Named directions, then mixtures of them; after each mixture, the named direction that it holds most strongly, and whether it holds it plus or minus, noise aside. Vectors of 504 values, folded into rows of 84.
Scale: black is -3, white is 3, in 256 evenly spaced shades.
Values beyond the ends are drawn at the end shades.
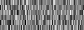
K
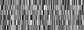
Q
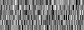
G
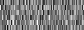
Q, plus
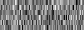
G, plus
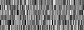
K, plus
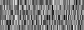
G, plus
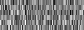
K, minus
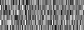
K, minus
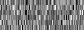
G, plus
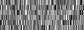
G, minus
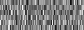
K, minus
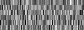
K, plus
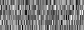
G, plus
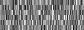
G, minus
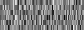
G, plus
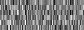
K, minus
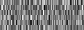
Q, minus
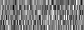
G, minus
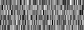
Q, plus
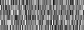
K, minus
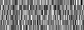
G, minus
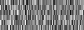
K, minus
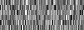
K, plus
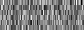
Q, minus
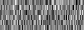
G, plus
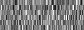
G, minus
